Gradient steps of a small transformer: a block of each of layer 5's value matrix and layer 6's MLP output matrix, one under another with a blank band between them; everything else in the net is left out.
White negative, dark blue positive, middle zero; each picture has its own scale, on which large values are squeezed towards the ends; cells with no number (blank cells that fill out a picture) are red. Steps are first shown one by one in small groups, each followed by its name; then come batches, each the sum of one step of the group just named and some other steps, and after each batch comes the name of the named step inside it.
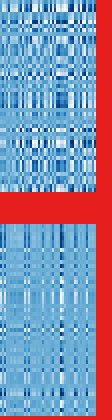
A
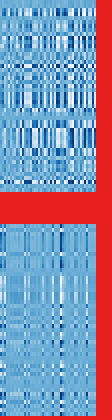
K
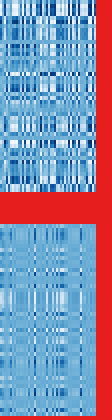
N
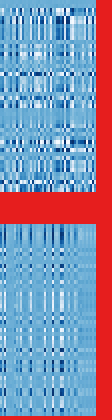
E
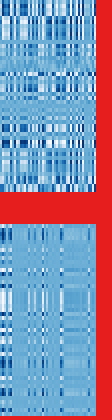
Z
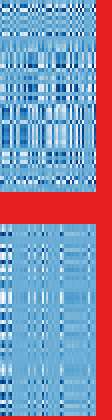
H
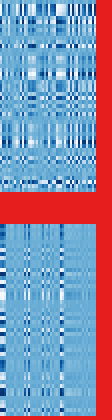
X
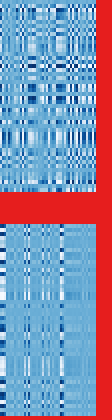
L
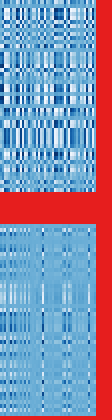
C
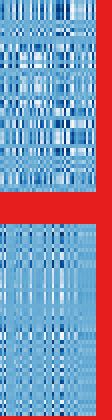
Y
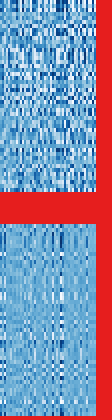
Y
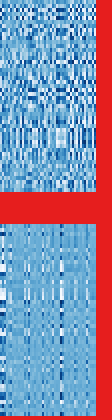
H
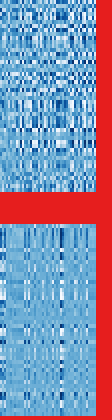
A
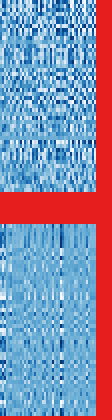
N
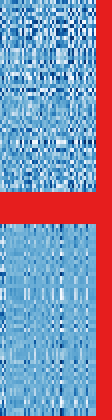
A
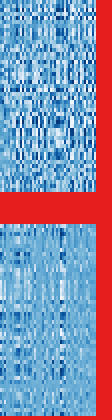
C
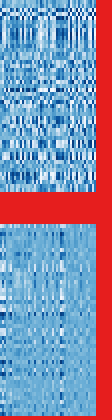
N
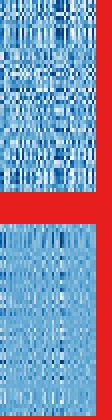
N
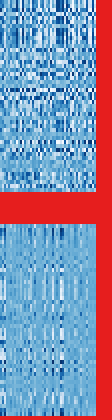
E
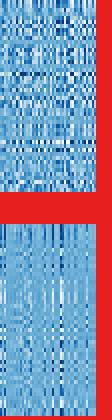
E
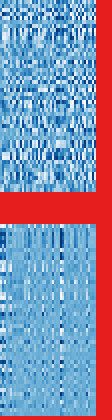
A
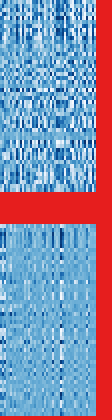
E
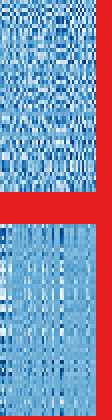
E
